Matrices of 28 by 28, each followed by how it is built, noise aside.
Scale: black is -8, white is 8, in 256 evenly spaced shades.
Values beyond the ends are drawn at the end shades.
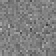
low rank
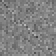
diagonal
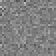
low rank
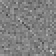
diagonal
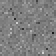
sparse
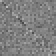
diagonal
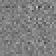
low rank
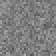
repeating rows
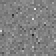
sparse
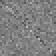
diagonal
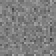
low rank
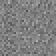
repeating rows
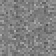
repeating rows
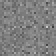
low rank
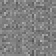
repeating rows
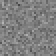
repeating rows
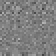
low rank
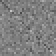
diagonal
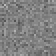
low rank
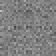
low rank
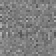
low rank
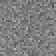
repeating rows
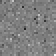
sparse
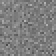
repeating rows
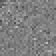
block diagonal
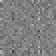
low rank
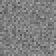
repeating rows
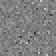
sparse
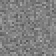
repeating rows
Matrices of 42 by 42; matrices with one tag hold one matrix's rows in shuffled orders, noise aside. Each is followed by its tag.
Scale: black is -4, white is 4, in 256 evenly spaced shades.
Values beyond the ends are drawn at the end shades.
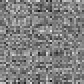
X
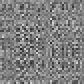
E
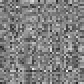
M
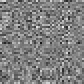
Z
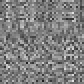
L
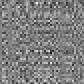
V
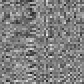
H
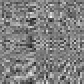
H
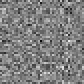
Z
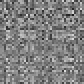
L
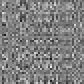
V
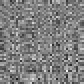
M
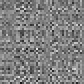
E
